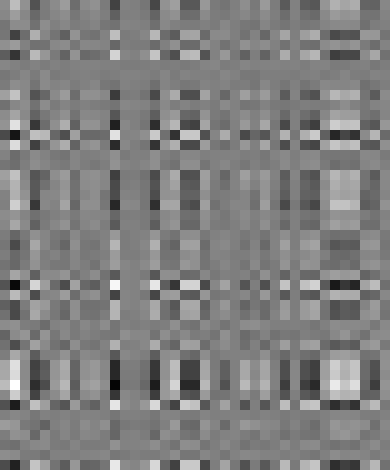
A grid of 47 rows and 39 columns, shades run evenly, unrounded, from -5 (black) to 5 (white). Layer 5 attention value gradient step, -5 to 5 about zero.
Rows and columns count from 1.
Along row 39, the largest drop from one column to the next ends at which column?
19
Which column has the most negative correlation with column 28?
13
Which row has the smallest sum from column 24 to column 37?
14
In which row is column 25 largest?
39
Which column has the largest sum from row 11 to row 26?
2
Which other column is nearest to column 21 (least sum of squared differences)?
27
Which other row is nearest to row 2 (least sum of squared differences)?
23
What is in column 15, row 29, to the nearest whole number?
1
